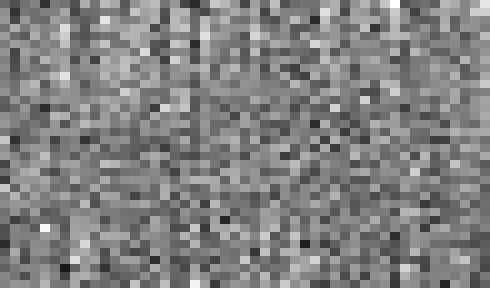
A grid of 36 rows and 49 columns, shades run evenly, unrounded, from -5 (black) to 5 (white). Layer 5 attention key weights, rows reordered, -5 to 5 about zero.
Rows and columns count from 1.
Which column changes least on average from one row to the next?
4
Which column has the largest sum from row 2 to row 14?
7
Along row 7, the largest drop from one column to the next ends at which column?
16
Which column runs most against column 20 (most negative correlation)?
48
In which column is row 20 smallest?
29
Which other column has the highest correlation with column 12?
11
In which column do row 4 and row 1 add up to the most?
40
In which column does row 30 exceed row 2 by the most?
27
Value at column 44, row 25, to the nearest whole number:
-2
